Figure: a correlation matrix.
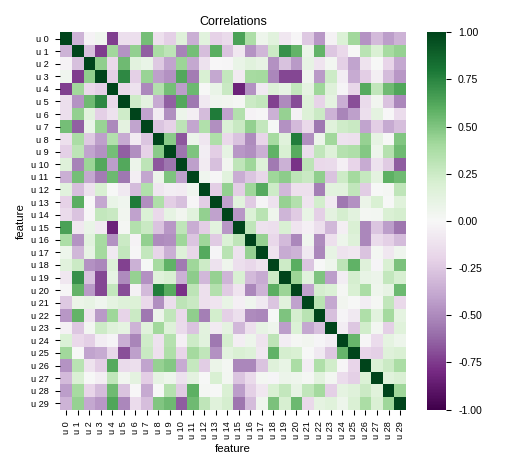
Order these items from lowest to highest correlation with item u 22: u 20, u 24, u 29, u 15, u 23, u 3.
u 3, u 23, u 15, u 24, u 29, u 20
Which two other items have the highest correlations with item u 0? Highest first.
u 15, u 7
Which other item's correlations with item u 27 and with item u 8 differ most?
u 20
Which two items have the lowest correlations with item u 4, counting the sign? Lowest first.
u 15, u 0
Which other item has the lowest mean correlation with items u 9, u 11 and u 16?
u 5
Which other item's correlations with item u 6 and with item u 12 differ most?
u 13
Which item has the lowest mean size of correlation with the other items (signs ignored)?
u 27
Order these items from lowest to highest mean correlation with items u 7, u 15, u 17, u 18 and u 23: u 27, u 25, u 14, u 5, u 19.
u 19, u 27, u 5, u 14, u 25
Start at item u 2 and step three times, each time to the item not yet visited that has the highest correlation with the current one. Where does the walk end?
u 10
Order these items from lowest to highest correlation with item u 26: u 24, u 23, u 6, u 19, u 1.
u 6, u 24, u 19, u 23, u 1
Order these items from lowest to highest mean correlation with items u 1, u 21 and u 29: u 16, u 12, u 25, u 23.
u 16, u 23, u 12, u 25
